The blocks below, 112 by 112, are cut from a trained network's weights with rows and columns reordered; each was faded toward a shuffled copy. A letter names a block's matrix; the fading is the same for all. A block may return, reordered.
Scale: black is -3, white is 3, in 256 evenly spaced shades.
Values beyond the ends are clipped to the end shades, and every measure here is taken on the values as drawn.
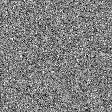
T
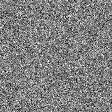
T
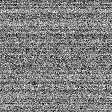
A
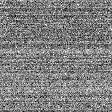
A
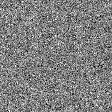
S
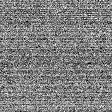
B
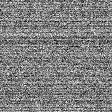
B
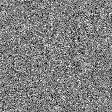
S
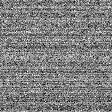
A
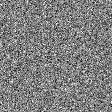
T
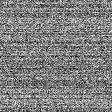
A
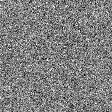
T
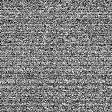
A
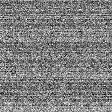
B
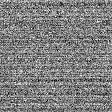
A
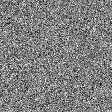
T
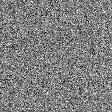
S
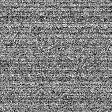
A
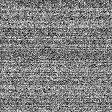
A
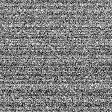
A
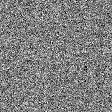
T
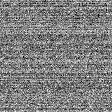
A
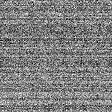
B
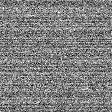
A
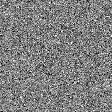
S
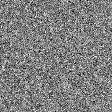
T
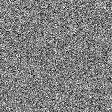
S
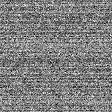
A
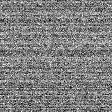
A
